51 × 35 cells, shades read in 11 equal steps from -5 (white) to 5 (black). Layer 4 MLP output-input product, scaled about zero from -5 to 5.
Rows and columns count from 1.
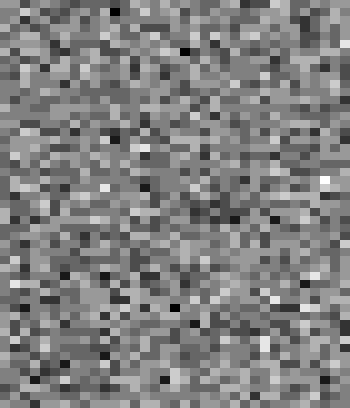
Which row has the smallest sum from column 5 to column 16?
51
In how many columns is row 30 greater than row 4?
16
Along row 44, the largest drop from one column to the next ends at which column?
27
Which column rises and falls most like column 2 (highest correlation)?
35
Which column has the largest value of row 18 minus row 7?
17
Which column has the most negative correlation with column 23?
30
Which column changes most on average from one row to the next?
11
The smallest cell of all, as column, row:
33, 23
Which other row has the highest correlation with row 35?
45
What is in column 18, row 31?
0
